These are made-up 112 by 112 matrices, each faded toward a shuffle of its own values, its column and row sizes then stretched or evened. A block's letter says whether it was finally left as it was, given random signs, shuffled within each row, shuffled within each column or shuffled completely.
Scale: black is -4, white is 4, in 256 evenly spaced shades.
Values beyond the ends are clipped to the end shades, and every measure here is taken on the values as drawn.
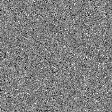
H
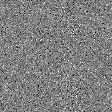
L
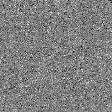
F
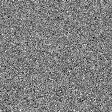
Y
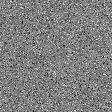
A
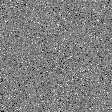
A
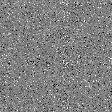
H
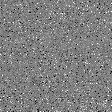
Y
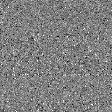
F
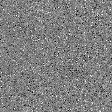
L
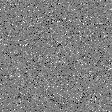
Y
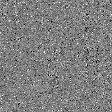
H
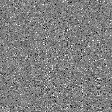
F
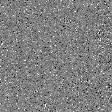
L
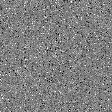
L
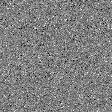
Y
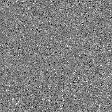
H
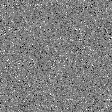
Y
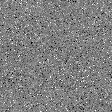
A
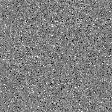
H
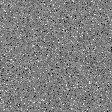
A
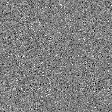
F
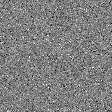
Y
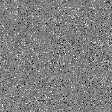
F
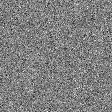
A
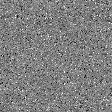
Y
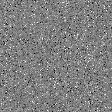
L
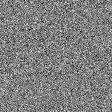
Y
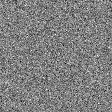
A
